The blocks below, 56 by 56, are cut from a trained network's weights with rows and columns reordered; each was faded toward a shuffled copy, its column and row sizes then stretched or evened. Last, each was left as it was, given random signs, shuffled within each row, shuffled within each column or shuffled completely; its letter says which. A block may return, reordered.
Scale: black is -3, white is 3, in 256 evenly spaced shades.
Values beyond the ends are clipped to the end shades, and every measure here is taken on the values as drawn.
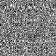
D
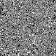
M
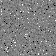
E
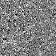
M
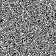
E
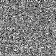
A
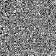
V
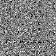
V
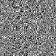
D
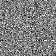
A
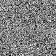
A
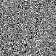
M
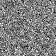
E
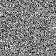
A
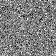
E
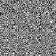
D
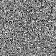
A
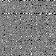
V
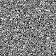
A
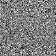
V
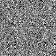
V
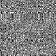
D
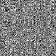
D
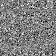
A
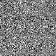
V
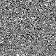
A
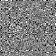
D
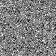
E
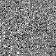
V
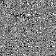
V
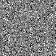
M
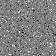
E
